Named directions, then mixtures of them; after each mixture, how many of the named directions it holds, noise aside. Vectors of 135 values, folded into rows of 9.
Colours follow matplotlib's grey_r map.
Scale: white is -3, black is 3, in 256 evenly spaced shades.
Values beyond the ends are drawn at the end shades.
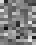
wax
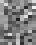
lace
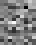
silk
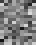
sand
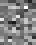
one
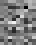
one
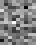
three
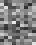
three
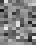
one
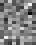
two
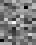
two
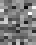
four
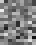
one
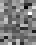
four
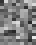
two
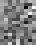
three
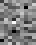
two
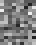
three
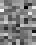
four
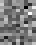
four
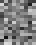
one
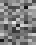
three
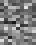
three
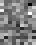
three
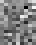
two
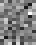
two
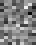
four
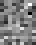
three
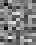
three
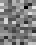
four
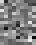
one
